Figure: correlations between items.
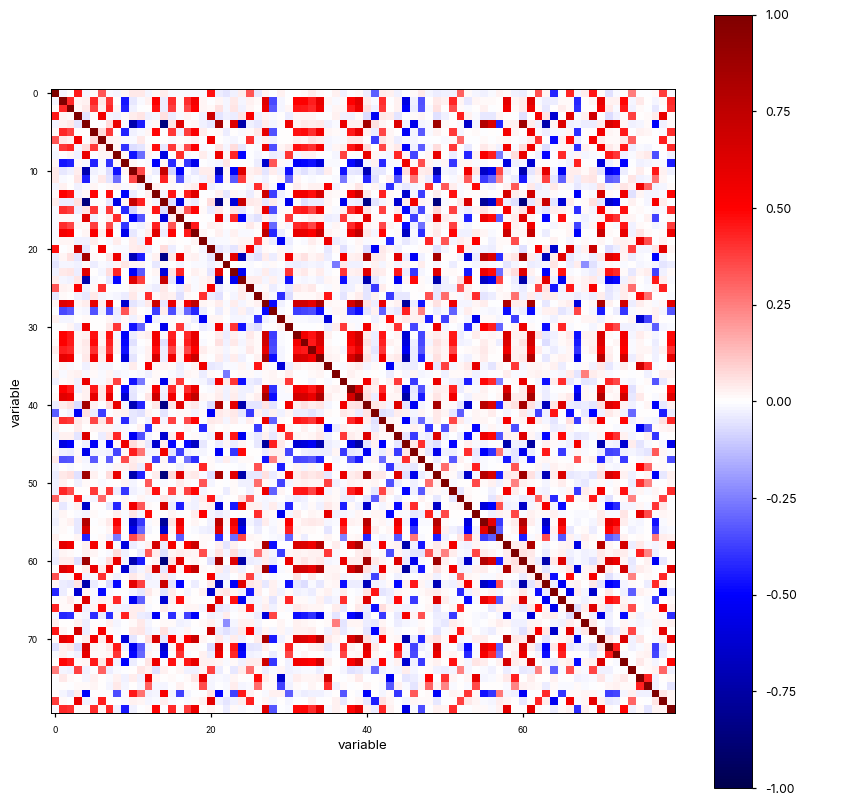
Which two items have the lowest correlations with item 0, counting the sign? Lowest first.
64, 41
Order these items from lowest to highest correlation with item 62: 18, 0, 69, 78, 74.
18, 74, 0, 78, 69
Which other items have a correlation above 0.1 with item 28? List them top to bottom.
9, 45, 47, 67
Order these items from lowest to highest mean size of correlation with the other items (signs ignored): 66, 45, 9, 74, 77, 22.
22, 74, 66, 77, 9, 45
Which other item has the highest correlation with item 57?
14
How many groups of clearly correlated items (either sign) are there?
5
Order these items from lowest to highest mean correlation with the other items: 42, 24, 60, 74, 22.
24, 22, 74, 60, 42
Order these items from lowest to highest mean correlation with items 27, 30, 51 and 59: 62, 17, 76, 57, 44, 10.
10, 57, 62, 76, 44, 17
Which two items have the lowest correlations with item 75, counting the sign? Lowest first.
29, 43
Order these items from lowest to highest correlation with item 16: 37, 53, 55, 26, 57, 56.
53, 57, 26, 37, 56, 55
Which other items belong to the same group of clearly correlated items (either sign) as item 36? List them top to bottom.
22, 68
